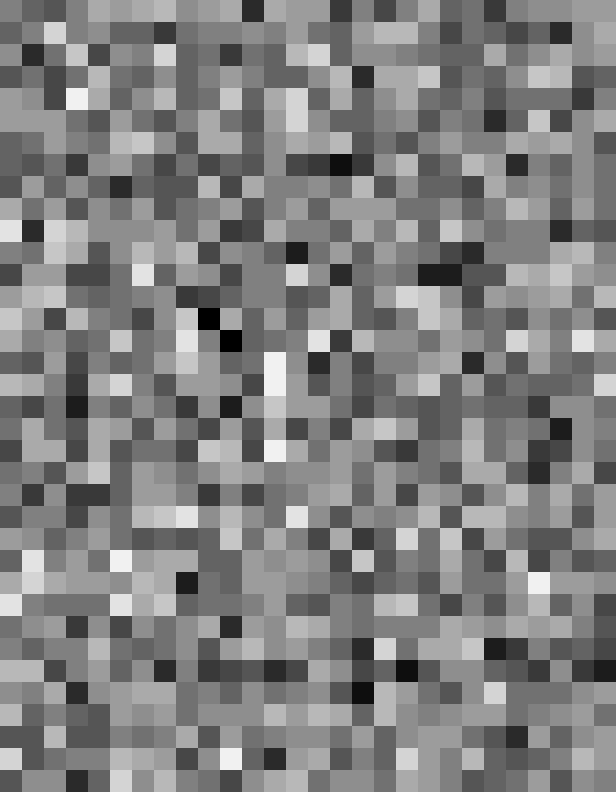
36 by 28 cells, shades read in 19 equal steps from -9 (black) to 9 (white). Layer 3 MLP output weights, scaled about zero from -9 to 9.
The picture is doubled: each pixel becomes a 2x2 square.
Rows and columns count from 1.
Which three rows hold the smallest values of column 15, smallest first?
17, 8, 25
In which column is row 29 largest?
14
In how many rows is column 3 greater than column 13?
17
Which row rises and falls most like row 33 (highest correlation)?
19
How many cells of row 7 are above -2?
22
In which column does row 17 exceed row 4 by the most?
13
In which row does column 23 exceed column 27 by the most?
24
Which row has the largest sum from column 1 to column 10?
26
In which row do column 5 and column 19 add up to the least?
23
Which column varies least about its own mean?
12
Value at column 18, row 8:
1
